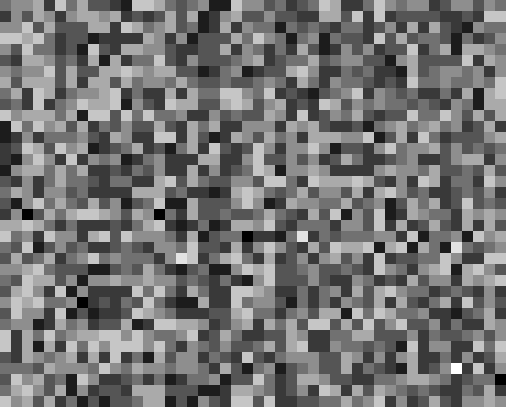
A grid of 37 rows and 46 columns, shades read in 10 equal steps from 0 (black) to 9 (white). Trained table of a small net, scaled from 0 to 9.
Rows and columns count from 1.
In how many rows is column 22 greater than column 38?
18
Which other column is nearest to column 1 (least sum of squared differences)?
14
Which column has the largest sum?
3
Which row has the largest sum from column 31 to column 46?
23
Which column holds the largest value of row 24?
17
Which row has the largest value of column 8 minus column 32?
20
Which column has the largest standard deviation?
9
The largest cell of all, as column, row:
42, 34
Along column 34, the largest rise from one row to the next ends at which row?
13
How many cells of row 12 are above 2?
35
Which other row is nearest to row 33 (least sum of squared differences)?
6
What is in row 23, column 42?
8
